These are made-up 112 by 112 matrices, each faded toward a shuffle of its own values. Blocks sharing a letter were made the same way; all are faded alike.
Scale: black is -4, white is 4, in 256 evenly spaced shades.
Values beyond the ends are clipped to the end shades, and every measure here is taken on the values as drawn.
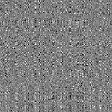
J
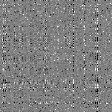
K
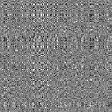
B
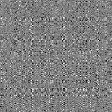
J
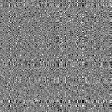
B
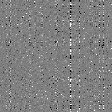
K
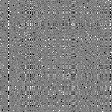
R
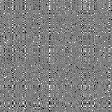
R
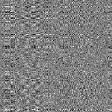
B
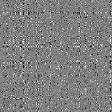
K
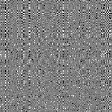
R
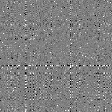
K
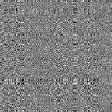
B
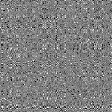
J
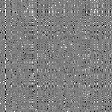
R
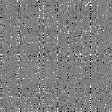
K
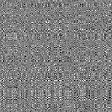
B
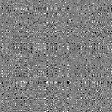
J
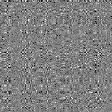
J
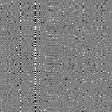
R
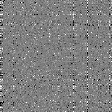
K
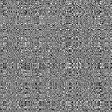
B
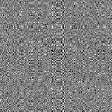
B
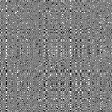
R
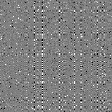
R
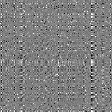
R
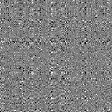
J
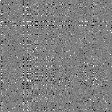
K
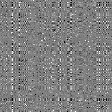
R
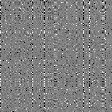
R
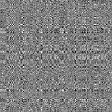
B
